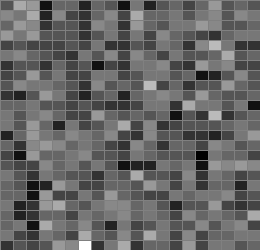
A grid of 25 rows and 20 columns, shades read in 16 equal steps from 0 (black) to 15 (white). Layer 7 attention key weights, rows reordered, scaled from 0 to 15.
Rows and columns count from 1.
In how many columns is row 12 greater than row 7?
10
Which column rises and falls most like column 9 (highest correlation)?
20
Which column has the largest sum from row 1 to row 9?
3
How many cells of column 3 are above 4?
15
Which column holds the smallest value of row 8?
16
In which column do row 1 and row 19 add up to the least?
4
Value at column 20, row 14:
9
